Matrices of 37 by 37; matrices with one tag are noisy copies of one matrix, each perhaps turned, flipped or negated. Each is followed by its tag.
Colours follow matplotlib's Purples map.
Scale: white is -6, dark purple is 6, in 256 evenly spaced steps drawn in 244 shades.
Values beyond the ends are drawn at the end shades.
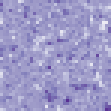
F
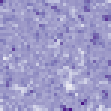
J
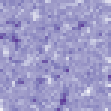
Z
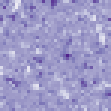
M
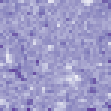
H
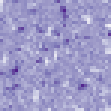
Z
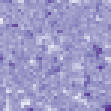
F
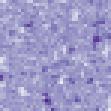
Z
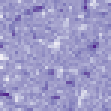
M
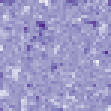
J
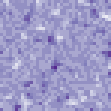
M
